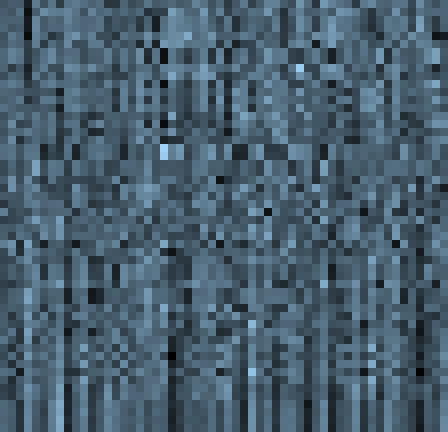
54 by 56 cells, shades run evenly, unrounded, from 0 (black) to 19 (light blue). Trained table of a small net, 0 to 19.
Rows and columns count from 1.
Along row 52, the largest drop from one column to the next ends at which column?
9
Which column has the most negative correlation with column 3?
49
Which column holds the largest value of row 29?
32
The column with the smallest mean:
53
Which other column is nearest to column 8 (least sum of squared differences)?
45
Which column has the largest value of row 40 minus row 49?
30
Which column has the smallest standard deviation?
17
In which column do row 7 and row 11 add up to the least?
21
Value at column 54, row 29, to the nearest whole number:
8
